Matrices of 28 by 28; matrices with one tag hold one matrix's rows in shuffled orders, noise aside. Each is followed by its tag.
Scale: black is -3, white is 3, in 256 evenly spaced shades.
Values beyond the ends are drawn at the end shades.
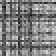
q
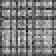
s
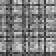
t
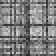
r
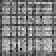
s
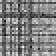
q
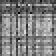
s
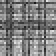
t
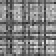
t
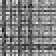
q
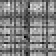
r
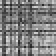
q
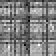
r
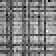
t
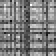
r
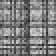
r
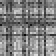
t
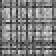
s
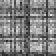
r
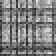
s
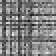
q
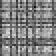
s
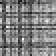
q
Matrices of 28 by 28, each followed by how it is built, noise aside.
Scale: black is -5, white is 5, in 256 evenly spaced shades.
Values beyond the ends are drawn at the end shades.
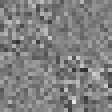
block diagonal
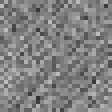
Hankel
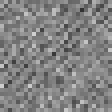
Hankel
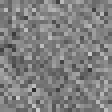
Toeplitz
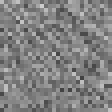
Toeplitz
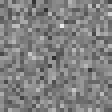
noise
